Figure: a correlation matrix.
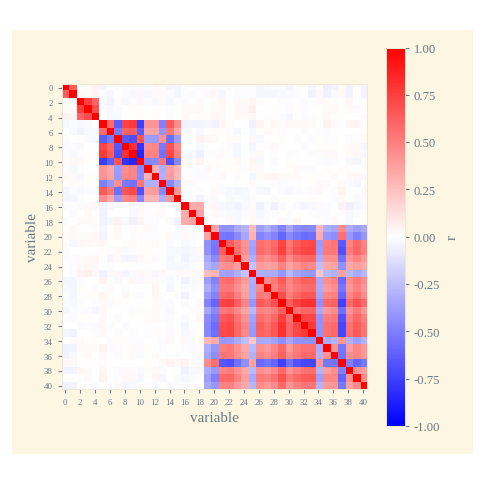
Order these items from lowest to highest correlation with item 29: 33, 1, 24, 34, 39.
34, 1, 24, 39, 33
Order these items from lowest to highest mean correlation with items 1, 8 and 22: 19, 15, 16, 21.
19, 16, 15, 21
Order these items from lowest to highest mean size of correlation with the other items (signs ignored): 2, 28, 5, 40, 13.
2, 13, 5, 40, 28
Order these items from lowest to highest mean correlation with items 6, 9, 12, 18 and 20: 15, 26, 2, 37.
26, 2, 37, 15
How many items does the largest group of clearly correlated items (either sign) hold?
22
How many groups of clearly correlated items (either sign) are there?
5
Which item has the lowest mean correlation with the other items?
37
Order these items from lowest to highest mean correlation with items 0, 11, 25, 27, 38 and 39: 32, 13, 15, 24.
13, 15, 24, 32
